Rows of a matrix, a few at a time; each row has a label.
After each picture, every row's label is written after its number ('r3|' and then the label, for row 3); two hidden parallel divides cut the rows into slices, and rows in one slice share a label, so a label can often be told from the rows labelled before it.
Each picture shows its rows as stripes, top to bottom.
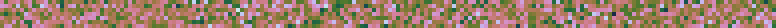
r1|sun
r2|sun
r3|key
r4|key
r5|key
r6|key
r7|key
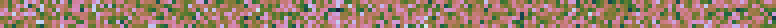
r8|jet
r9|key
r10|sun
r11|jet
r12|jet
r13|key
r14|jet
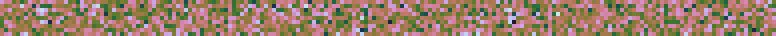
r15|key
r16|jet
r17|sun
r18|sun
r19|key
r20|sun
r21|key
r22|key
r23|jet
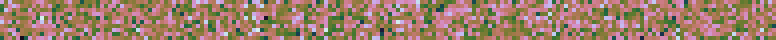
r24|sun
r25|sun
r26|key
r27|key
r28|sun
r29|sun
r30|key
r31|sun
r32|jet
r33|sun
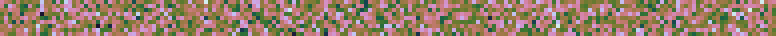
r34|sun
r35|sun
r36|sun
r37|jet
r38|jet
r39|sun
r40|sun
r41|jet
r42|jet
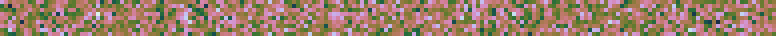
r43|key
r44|jet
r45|key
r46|jet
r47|jet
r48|key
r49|jet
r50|sun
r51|jet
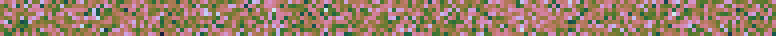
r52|sun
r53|jet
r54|sun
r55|sun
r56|jet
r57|key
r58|key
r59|sun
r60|jet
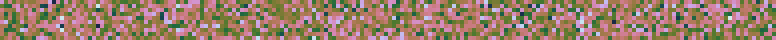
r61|key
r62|jet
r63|sun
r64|jet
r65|jet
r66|key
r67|sun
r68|jet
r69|key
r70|sun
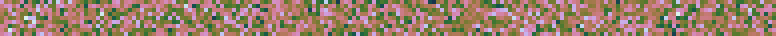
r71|sun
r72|key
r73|sun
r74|sun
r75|jet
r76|key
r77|jet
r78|sun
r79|sun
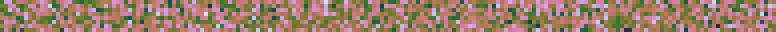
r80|sun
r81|sun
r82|sun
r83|sun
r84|key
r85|jet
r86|key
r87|sun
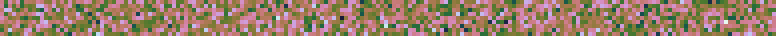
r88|key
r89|sun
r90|key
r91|key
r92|key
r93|sun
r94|sun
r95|sun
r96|jet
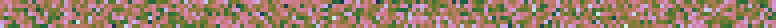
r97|sun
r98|key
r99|jet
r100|sun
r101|key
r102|key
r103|jet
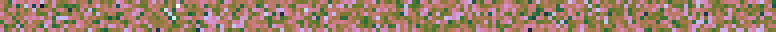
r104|key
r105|jet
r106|key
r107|jet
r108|sun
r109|key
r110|key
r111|key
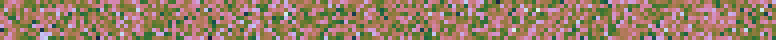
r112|key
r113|key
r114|sun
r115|key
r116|key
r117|sun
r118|key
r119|jet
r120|sun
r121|sun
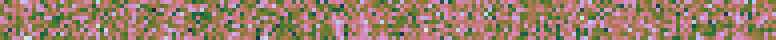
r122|jet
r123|key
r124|sun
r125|jet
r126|jet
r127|key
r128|jet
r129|jet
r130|jet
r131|jet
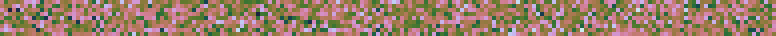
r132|jet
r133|key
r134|jet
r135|key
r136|jet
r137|sun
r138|sun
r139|jet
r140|key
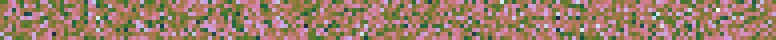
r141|sun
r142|key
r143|key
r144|sun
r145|jet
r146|sun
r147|sun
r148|jet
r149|key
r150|key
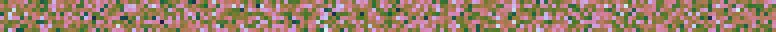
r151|jet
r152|jet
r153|jet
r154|sun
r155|sun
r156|jet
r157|sun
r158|sun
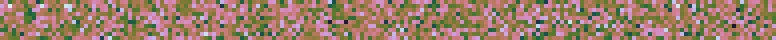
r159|key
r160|sun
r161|sun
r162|key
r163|sun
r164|jet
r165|sun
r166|key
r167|sun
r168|jet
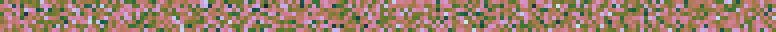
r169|sun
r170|sun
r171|jet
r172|sun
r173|key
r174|jet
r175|sun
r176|jet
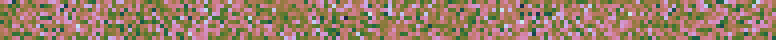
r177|key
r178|jet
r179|key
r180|key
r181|jet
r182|sun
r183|key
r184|key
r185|sun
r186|key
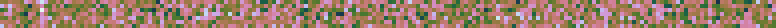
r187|sun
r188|key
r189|sun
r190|sun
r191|sun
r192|key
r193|sun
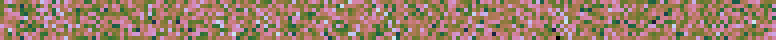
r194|sun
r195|key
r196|sun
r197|key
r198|key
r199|sun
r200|jet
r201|key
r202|jet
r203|key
